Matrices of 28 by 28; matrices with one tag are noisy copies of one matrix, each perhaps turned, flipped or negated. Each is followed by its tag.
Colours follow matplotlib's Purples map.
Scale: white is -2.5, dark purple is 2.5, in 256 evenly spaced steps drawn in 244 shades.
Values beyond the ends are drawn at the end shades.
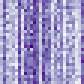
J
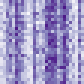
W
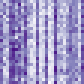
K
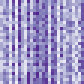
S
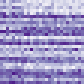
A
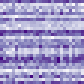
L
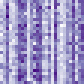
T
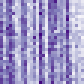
A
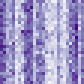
W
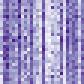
J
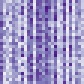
S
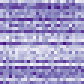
J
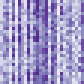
S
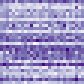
J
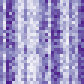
W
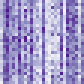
J
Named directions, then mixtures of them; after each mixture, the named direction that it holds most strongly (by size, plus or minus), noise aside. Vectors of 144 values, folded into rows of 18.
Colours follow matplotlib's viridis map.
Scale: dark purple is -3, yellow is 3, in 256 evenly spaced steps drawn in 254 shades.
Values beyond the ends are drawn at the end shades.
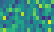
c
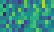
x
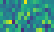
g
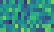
g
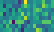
x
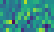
g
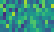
x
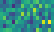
c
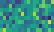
c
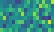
c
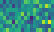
g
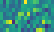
g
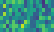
x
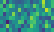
x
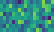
x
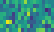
g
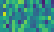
x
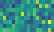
c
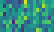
x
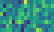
x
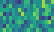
x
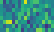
g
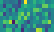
g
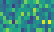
g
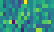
g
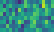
x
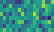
x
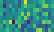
g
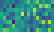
c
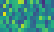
x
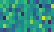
c
